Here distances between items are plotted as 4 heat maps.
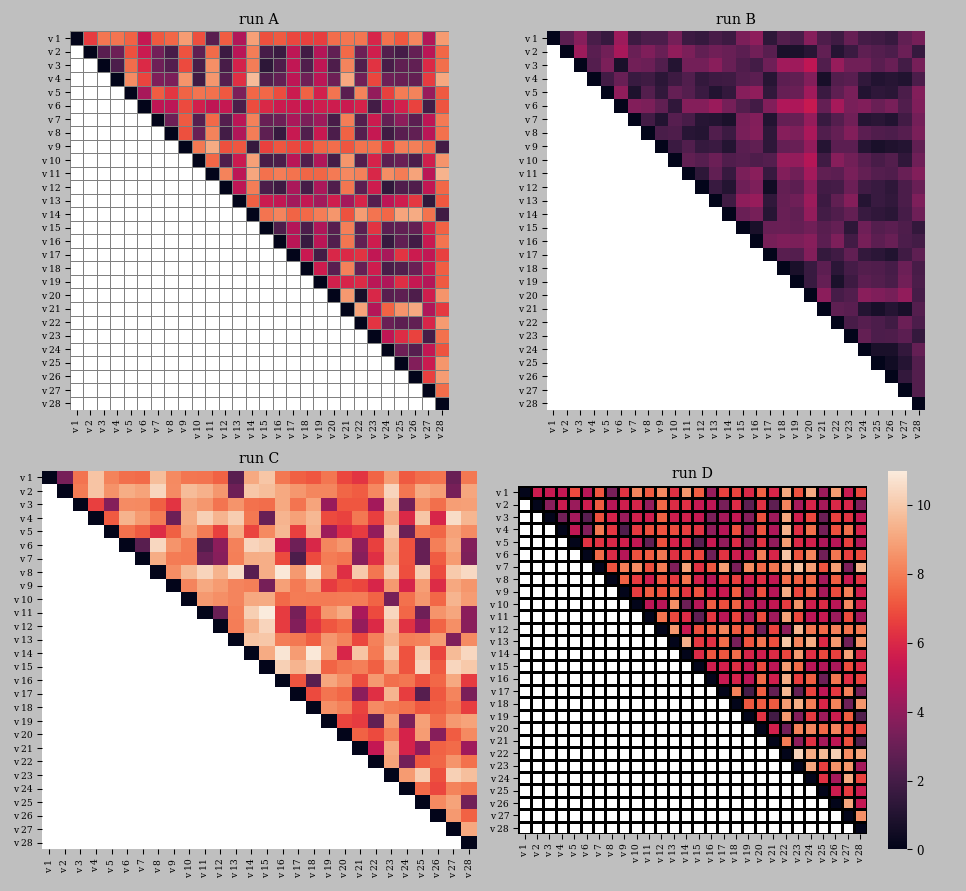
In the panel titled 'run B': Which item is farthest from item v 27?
v 20
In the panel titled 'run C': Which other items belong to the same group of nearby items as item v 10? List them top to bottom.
v 23
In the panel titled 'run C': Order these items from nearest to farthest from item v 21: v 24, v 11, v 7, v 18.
v 7, v 11, v 24, v 18
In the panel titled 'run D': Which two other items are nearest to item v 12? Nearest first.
v 20, v 22
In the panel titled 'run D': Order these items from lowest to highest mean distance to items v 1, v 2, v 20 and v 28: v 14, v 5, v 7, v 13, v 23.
v 5, v 23, v 14, v 13, v 7
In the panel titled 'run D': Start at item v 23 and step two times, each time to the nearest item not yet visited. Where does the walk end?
v 19
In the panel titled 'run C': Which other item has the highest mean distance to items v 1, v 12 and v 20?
v 15
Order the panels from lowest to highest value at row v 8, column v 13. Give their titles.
run B, run A, run D, run C
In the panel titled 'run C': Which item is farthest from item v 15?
v 11
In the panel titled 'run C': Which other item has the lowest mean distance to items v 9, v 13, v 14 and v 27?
v 1
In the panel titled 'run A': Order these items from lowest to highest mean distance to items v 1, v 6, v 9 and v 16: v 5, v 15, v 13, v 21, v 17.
v 13, v 15, v 17, v 5, v 21
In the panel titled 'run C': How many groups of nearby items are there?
8
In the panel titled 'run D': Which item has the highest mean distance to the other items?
v 22
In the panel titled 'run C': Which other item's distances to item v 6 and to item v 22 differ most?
v 19
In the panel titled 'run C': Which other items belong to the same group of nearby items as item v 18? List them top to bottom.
v 16
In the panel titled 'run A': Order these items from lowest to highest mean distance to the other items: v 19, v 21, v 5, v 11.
v 19, v 5, v 21, v 11
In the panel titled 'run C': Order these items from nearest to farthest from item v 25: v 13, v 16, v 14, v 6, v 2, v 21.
v 6, v 21, v 16, v 13, v 2, v 14
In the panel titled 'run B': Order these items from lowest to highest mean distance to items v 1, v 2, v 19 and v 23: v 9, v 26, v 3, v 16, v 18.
v 18, v 26, v 9, v 16, v 3
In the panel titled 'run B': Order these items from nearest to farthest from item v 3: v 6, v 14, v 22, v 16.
v 6, v 16, v 14, v 22
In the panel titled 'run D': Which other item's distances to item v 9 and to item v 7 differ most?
v 4
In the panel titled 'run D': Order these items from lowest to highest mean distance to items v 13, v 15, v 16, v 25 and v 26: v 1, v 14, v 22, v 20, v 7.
v 1, v 7, v 14, v 20, v 22
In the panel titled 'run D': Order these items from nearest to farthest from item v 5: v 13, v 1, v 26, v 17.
v 17, v 26, v 13, v 1
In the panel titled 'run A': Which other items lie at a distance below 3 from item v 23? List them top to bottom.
v 6, v 13, v 27
